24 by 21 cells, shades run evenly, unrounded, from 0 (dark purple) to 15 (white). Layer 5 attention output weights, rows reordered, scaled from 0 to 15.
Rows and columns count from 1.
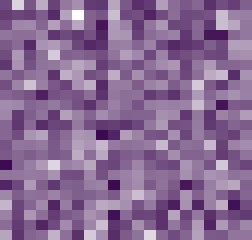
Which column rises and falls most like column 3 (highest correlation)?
8
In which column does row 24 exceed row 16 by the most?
13
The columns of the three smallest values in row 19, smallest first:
10, 16, 1
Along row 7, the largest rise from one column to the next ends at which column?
2
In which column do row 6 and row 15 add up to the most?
14
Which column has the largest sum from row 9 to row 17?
17
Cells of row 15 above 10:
3
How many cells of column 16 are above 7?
5
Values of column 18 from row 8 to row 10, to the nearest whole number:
10 5 6
